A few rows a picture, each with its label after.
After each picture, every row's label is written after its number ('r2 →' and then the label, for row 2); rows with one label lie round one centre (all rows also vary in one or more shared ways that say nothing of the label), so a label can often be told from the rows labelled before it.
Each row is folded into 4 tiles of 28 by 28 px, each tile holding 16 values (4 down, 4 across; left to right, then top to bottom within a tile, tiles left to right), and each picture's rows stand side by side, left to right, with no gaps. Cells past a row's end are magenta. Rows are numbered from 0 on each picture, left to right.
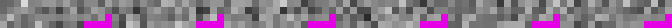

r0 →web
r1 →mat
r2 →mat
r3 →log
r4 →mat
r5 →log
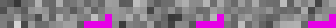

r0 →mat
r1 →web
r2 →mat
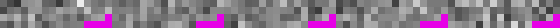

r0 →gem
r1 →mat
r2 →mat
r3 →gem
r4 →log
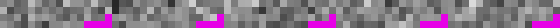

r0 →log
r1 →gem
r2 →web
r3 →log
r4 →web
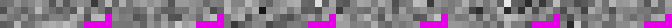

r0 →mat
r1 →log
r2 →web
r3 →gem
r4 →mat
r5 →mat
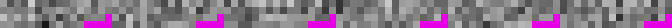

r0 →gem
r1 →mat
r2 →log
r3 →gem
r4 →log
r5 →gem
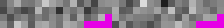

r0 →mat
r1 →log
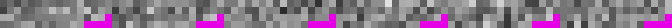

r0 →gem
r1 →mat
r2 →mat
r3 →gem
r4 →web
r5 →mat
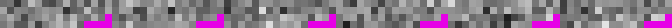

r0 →log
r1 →mat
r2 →mat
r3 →web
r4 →web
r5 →mat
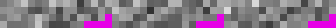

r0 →web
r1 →web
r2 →log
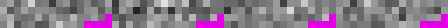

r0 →log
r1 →mat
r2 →gem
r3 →log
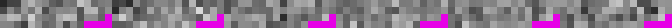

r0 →gem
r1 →gem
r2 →gem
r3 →mat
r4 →mat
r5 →mat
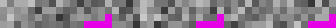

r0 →web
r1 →log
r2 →web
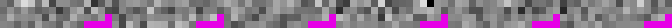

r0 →web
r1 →mat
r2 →web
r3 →gem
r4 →mat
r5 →gem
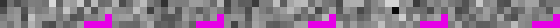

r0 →gem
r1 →web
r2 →gem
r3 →mat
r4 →log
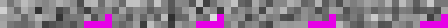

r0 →web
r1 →web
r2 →log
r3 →log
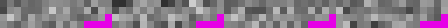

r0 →gem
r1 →gem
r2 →gem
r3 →log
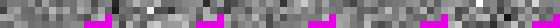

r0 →gem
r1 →mat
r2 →gem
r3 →gem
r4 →log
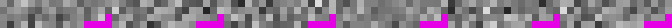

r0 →web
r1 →log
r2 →web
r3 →web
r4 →mat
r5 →log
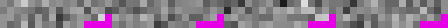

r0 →web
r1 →gem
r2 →gem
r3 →log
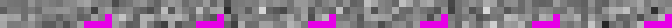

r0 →gem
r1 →gem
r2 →mat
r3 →log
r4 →mat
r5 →gem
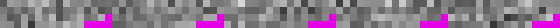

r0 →log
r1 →log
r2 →mat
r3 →log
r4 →gem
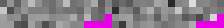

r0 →log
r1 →gem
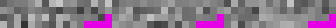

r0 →mat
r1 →gem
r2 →log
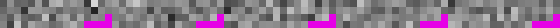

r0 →mat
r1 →web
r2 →gem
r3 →web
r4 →gem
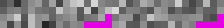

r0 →gem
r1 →log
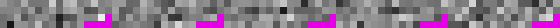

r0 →web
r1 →log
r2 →mat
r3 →mat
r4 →web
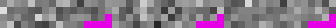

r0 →log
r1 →log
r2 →web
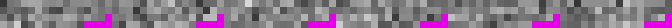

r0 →mat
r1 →mat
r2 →web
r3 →gem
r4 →gem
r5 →log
